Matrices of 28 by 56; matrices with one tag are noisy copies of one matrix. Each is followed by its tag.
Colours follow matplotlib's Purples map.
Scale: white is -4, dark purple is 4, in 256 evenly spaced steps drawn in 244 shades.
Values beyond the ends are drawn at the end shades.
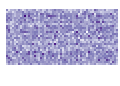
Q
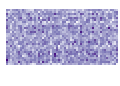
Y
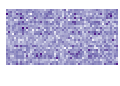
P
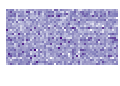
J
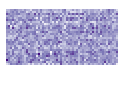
Y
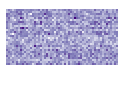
P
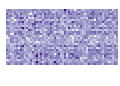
P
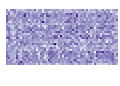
Q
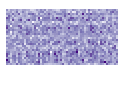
Y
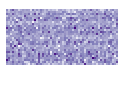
Y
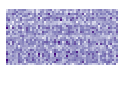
Y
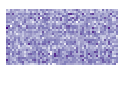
Y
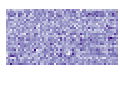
J
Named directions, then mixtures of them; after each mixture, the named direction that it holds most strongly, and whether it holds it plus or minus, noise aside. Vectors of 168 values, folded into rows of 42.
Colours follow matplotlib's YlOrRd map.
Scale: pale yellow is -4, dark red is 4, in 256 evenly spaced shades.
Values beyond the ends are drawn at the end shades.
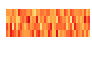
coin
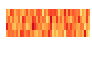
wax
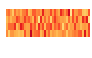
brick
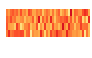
brick, minus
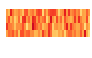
wax, plus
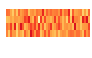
brick, plus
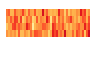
wax, minus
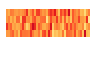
wax, plus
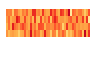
brick, plus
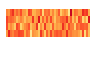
brick, minus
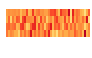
brick, plus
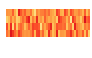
coin, plus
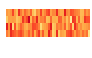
coin, plus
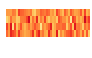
coin, plus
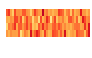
wax, minus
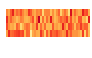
brick, minus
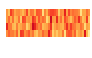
wax, plus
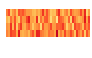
coin, plus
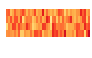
wax, minus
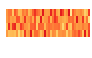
brick, plus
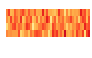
wax, minus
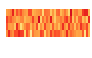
brick, minus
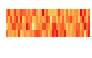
wax, minus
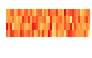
wax, plus
